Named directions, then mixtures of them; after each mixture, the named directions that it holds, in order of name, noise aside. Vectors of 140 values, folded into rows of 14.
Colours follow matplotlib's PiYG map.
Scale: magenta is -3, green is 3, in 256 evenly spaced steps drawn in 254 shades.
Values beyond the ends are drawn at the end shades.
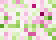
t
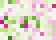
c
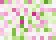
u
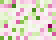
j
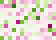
j.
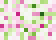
t, u.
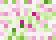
c, u.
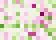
t.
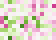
c.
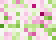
t.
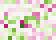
c, u.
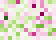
c, t.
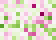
t.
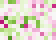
c.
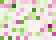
j.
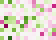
c, j.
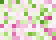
t, u.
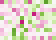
u.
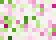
c, j.
